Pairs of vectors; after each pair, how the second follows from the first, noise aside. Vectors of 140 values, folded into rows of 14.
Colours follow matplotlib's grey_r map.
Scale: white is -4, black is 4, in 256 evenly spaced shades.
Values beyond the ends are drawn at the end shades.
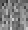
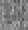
wrapped around, negated, shrunk.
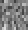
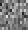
shuffled.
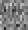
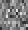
shuffled.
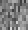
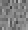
reversed, negated, shrunk.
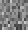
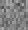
reversed, negated, shrunk.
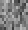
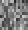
reversed.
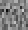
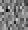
sign-scrambled.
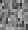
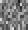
sign-scrambled.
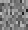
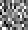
wrapped around, negated, scaled up.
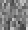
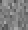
reversed, negated, shrunk.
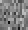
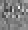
reversed, negated, partly zeroed.
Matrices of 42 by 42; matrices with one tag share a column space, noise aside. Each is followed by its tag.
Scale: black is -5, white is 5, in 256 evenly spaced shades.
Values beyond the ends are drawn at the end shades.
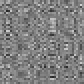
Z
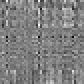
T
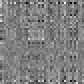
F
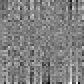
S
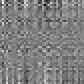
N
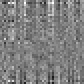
F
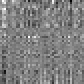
T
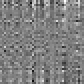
N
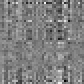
F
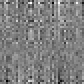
F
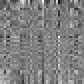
T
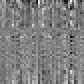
T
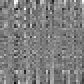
T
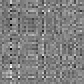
Z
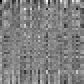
T
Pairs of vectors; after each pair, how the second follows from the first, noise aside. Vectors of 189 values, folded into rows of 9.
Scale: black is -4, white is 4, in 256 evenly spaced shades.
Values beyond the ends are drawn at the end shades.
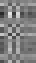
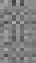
wrapped around, negated, shrunk.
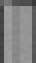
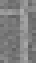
wrapped around, negated, shrunk.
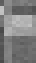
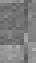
wrapped around, shrunk.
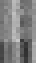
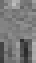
partly zeroed.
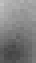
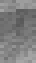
wrapped around, negated, shrunk.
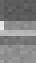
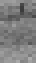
wrapped around, negated, shrunk.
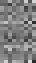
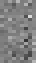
wrapped around, partly zeroed.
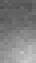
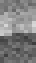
wrapped around.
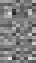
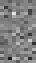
negated, partly zeroed.
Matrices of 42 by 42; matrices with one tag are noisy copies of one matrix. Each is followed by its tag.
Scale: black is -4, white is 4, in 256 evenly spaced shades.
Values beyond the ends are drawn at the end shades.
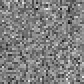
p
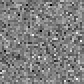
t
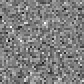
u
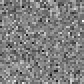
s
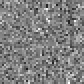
p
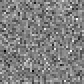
t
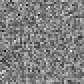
t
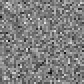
u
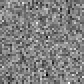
p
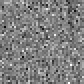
p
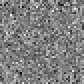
s
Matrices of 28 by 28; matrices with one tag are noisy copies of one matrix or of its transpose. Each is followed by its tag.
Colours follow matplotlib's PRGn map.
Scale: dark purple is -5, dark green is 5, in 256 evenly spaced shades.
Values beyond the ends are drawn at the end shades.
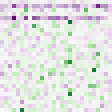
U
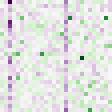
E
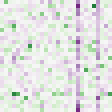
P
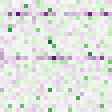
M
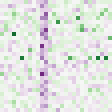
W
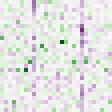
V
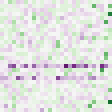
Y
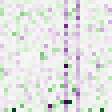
Y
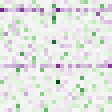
E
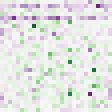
U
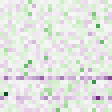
P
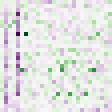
U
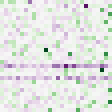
Y
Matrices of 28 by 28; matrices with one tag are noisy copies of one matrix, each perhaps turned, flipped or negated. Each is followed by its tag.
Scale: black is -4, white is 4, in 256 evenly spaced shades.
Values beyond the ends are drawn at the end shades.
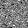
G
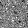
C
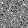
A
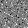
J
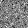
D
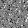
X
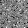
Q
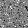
X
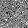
C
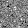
C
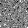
Q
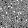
C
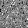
G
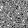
X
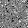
C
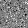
A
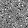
J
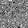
G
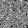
Q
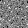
Q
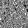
G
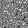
A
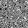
J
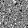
D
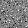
J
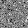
X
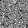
D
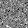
X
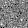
C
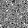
D
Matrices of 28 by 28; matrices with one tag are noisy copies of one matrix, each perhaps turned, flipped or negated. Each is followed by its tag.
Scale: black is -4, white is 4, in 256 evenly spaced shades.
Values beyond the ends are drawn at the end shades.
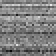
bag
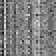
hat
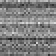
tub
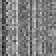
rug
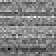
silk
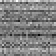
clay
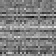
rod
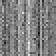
rod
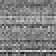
hat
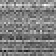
bag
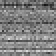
bag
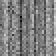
clay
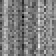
tub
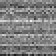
clay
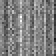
clay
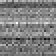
tub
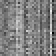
hat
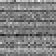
clay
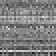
hat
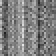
tub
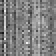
hat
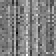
rod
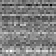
bag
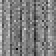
clay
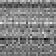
tub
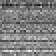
bag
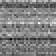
tub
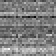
silk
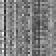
hat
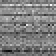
bag
